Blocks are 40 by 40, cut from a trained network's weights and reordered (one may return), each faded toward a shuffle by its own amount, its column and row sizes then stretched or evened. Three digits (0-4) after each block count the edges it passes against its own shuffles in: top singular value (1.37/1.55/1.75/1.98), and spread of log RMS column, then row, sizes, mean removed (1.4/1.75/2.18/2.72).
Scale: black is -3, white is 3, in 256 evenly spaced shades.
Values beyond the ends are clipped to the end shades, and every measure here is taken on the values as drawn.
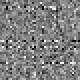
2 2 2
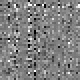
1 4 1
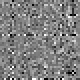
3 3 2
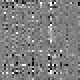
2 4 2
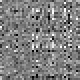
3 4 1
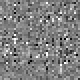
0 2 2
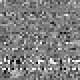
2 0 4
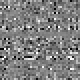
1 2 4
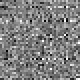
2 1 3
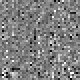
1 3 1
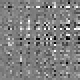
4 4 3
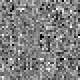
1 2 2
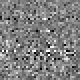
1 1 3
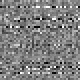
4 0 4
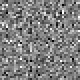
2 2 1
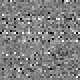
0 0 3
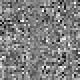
1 3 0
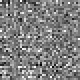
2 1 2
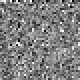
1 2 0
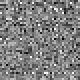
2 1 3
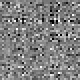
1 2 4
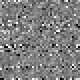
0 0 3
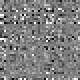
1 3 4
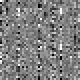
2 4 0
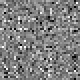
1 1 1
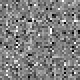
1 2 1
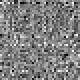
3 1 2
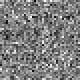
0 1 2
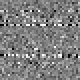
3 0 3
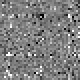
0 2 1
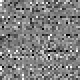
0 2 4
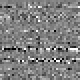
3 0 4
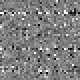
2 2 2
